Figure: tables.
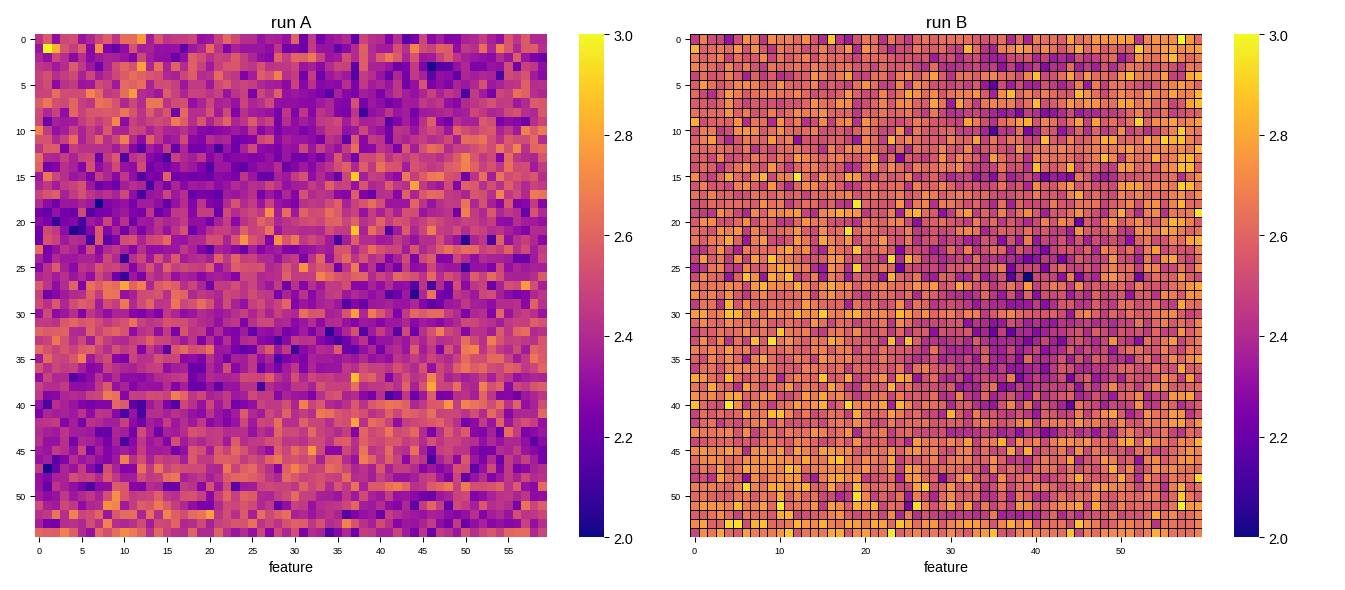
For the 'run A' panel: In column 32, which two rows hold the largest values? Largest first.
45, 2
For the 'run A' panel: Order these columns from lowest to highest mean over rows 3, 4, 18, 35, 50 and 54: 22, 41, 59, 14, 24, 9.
41, 59, 24, 22, 9, 14
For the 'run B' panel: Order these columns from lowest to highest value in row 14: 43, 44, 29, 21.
43, 29, 21, 44
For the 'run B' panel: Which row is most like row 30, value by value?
53
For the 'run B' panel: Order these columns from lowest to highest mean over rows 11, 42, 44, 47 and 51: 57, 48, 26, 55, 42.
42, 48, 55, 26, 57
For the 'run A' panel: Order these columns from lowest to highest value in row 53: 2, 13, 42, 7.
2, 42, 13, 7
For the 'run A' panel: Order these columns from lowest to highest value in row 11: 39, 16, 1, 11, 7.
16, 11, 39, 1, 7
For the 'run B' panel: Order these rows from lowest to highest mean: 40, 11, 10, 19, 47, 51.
10, 40, 19, 11, 47, 51
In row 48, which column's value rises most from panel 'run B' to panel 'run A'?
29
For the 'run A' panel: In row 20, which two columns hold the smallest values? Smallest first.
2, 5
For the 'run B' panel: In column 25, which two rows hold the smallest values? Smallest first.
51, 50
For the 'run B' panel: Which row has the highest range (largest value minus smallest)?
26
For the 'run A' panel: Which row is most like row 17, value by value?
12
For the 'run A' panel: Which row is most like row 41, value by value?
26
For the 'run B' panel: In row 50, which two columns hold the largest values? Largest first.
19, 57
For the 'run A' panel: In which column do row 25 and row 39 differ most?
31
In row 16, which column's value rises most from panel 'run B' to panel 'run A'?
34
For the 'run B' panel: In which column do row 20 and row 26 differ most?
52
